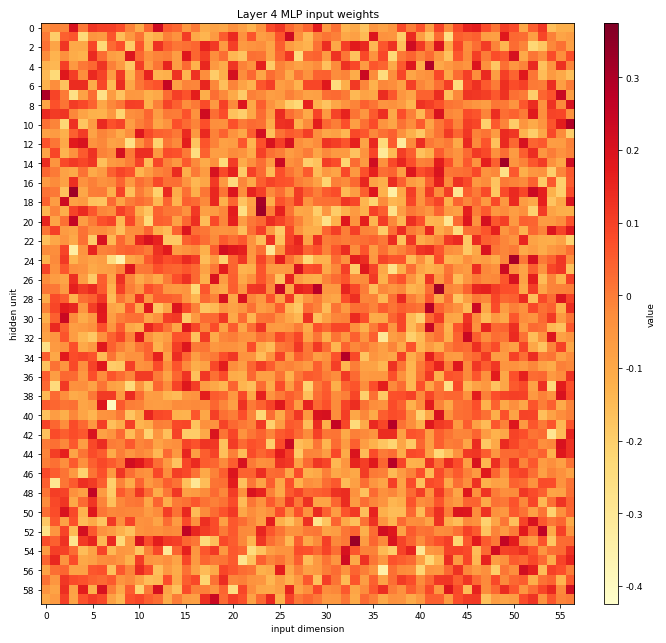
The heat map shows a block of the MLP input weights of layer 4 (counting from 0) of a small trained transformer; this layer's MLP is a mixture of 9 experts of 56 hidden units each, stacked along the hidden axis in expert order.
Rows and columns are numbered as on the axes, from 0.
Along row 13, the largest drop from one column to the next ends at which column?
36
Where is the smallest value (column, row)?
7, 39
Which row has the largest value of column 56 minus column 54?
42
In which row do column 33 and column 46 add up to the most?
53
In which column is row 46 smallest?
4
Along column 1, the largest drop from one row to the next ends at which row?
47
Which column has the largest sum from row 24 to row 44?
50
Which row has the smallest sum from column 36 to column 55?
19
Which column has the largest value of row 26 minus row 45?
14
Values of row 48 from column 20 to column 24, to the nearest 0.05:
0.1 -0.05 0.2 0.15 0
